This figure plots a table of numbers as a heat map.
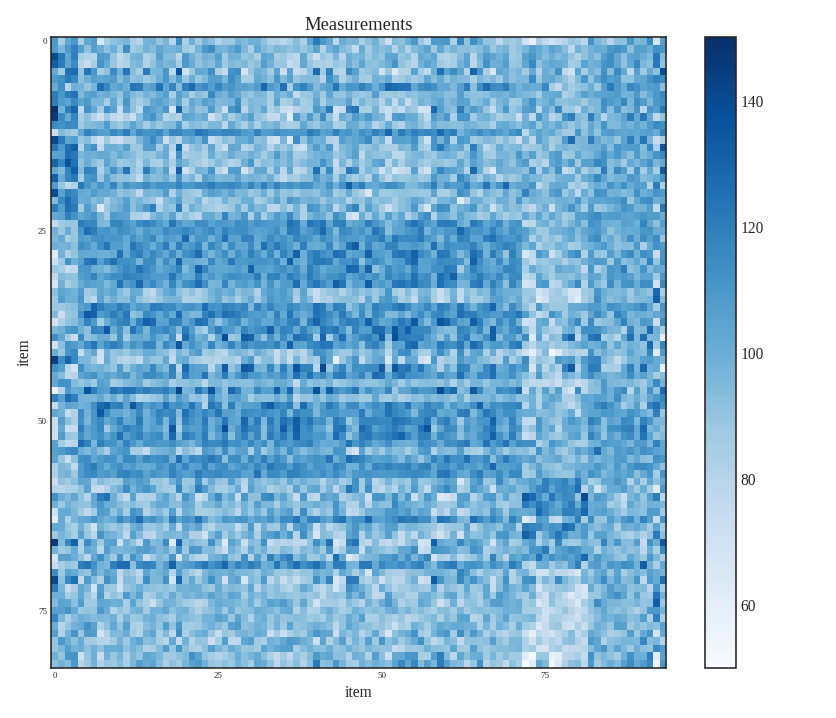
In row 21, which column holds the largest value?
2
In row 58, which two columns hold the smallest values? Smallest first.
62, 0
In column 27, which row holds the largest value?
46
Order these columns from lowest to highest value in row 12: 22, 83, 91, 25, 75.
83, 75, 91, 25, 22
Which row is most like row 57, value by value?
31
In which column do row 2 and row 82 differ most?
92
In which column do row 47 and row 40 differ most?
0
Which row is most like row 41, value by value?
81
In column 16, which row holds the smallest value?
21
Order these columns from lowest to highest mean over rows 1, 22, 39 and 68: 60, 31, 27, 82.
27, 60, 31, 82
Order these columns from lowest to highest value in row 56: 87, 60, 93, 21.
93, 87, 21, 60
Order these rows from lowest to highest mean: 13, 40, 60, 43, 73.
73, 13, 60, 43, 40
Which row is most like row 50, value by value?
52
